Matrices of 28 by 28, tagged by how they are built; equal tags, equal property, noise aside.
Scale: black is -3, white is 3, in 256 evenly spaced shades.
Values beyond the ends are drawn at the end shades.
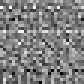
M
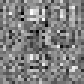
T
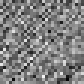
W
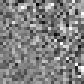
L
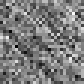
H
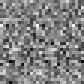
M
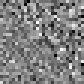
L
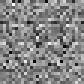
M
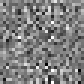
T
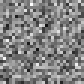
M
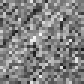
W
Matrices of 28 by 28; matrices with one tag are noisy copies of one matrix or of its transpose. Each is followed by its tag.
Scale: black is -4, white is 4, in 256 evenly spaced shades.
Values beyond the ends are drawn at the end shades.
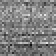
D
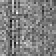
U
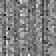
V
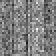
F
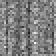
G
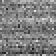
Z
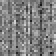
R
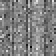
F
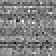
V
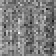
Z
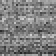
Z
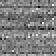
G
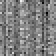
V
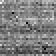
Z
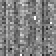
V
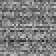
R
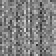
R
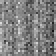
Z
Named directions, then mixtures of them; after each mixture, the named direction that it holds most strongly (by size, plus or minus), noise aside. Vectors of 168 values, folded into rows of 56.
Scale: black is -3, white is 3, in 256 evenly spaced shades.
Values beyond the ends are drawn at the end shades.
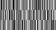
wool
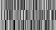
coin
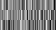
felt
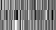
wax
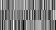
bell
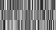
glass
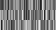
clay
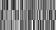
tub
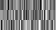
clay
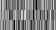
coin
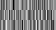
wool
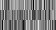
bell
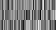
bell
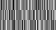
wool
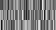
clay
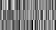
tub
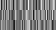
wool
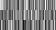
clay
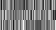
bell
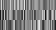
coin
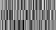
coin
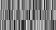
bell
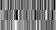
wax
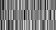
coin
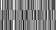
wool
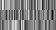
wax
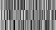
coin
